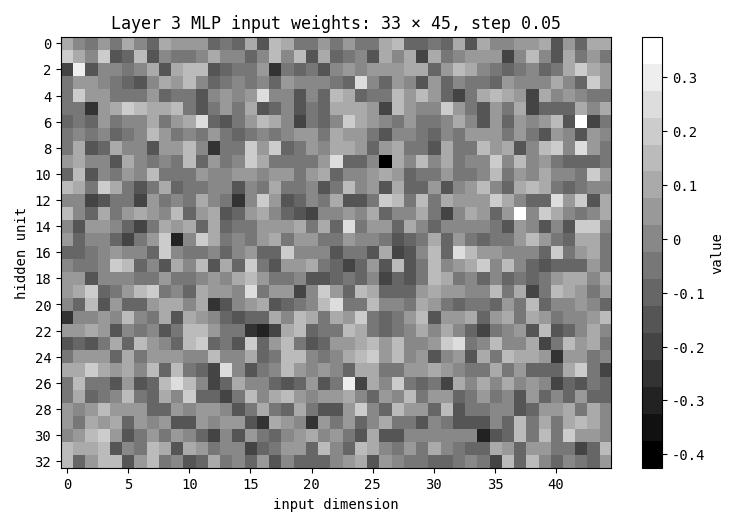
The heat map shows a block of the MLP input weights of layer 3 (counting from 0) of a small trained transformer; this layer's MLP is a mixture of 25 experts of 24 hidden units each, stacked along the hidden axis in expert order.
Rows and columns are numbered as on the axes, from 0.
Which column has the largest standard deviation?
42
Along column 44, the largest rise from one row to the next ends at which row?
21
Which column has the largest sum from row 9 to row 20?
15
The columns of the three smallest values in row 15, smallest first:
9, 5, 27
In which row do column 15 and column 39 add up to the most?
8
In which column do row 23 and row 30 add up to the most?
41
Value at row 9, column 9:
-0.05
